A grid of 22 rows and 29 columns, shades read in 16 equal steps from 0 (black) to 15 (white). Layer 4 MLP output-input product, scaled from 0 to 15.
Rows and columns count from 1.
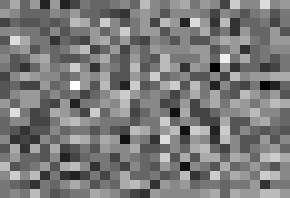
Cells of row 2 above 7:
12
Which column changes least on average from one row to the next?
26
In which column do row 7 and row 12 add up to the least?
8
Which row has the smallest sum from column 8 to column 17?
20
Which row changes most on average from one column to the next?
10
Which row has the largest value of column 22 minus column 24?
11
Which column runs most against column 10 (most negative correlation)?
14
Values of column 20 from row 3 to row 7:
13 7 5 9 7
